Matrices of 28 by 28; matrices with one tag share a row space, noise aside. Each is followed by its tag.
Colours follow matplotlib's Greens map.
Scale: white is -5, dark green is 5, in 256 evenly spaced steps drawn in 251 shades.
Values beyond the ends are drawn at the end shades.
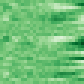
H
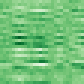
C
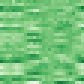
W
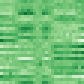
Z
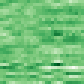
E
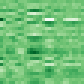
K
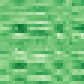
C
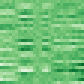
Z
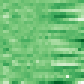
H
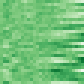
H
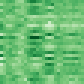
K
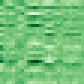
K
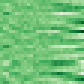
H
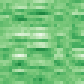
C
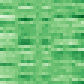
Z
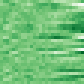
H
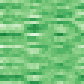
W
